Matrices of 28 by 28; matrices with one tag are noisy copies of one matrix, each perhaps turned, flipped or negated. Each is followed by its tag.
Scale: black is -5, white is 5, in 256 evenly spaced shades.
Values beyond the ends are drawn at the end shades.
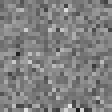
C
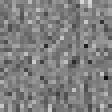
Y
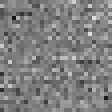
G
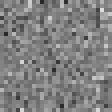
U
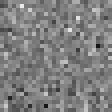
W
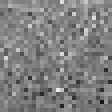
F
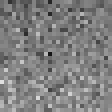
F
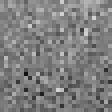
F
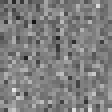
G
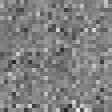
C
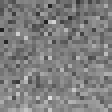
F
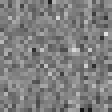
Y
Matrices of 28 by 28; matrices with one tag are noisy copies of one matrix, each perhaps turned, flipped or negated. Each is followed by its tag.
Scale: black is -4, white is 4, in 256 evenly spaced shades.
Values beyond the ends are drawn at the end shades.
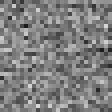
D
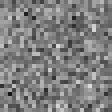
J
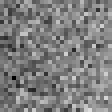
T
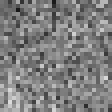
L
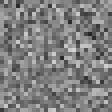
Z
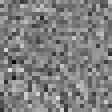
Z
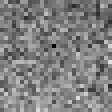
T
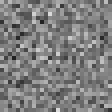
Z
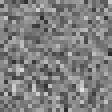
Z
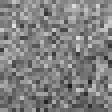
T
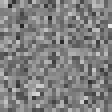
J
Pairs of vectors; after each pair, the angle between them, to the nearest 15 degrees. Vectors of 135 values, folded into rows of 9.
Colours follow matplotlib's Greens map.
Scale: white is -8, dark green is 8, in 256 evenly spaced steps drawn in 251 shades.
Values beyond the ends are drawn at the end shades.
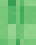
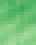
60 degrees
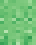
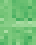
45 degrees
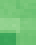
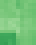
15 degrees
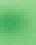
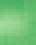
165 degrees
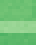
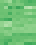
60 degrees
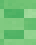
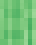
60 degrees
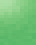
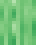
75 degrees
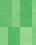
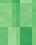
150 degrees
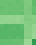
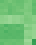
15 degrees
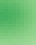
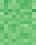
90 degrees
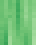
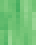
30 degrees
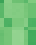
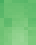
60 degrees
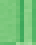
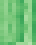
30 degrees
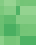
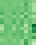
90 degrees
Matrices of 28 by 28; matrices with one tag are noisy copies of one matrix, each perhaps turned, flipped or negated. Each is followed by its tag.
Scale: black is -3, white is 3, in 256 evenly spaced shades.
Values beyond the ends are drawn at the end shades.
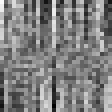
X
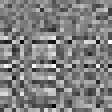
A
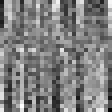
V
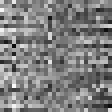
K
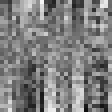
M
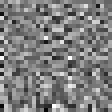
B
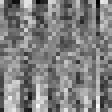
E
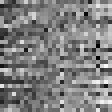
K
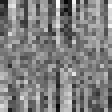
X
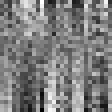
M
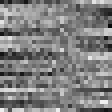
V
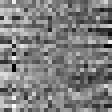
K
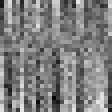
V
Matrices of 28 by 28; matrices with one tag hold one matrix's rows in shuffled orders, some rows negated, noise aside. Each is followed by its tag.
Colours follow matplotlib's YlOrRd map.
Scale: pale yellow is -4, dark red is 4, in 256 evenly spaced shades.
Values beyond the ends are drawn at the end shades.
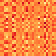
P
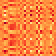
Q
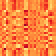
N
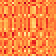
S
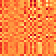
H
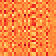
S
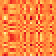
Q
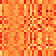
H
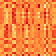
P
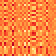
S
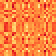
P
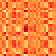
N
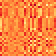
H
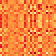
H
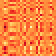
Q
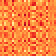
S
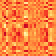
N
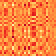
S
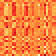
P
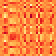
Q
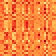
P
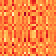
S
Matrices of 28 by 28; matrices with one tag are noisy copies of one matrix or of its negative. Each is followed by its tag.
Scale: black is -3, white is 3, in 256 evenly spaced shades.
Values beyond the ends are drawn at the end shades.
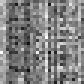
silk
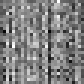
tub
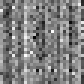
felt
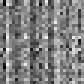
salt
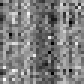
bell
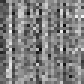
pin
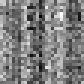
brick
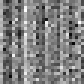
felt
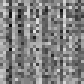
pin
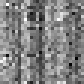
brick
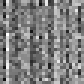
salt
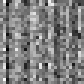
salt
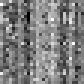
bell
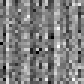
salt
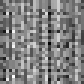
tub
